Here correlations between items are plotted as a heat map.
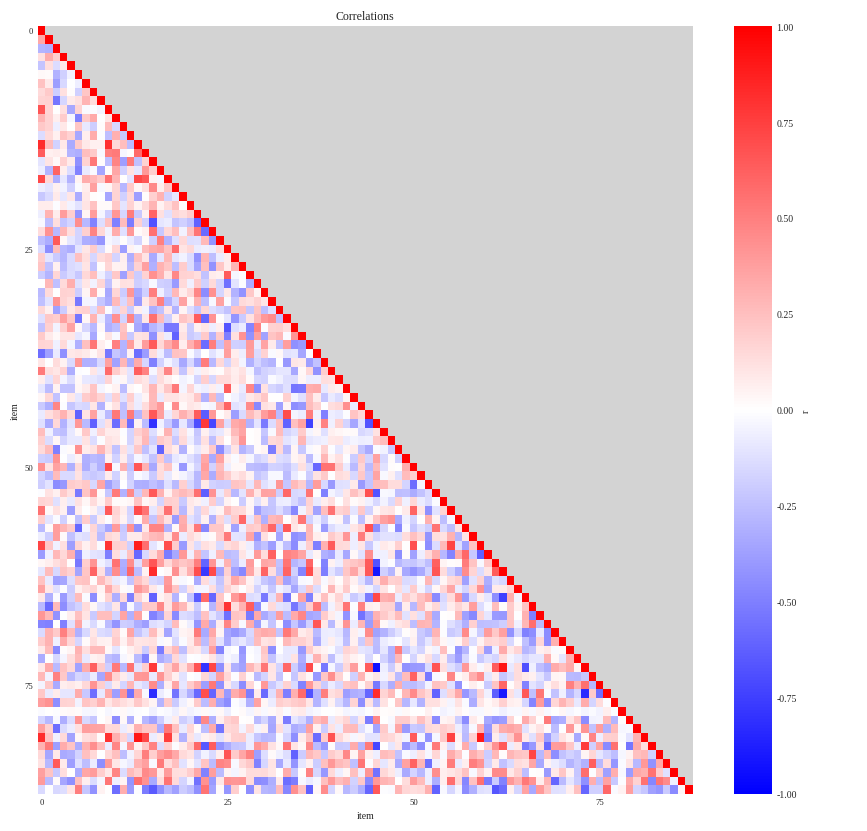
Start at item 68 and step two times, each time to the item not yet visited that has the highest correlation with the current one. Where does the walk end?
66
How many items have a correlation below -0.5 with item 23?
4
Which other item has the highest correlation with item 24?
2
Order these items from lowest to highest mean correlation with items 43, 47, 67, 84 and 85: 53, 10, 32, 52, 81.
52, 32, 53, 10, 81
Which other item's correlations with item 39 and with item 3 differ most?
86
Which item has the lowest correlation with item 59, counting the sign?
60
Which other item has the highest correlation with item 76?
45
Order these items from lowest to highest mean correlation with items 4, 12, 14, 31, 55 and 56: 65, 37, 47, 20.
37, 65, 20, 47
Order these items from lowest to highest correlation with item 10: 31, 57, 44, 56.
56, 31, 57, 44
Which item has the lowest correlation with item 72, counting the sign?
14
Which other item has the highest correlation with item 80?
17
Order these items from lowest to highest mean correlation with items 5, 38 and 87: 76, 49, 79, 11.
49, 11, 79, 76
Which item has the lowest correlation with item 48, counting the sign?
16
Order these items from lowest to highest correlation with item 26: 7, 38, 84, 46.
7, 84, 38, 46
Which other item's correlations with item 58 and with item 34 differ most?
25
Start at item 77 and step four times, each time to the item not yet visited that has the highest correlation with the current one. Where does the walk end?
15
